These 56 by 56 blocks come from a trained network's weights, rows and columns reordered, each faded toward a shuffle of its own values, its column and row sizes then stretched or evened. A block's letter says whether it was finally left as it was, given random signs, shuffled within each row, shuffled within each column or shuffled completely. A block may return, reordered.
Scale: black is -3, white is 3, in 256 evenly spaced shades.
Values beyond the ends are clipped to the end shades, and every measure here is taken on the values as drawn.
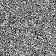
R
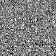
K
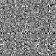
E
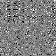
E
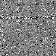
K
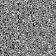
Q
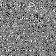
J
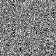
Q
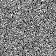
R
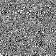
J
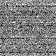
J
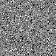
Q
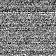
J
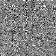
K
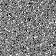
R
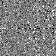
K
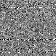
J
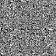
K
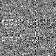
E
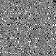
E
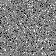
R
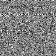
J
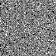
Q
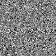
J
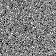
R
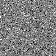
R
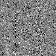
Q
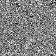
K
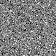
R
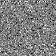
J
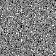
Q
